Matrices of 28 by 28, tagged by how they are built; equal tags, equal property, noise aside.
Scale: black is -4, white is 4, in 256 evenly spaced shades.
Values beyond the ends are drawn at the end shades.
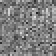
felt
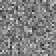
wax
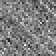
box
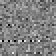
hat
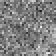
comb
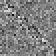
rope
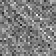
box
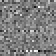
hat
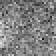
comb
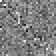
rope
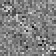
rope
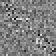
rope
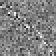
rope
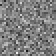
wax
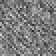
box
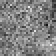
comb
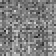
felt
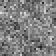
comb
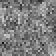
comb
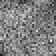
comb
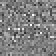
hat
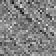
box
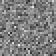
wax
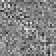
rope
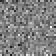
hat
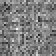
felt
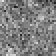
comb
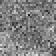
comb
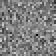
wax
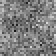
comb
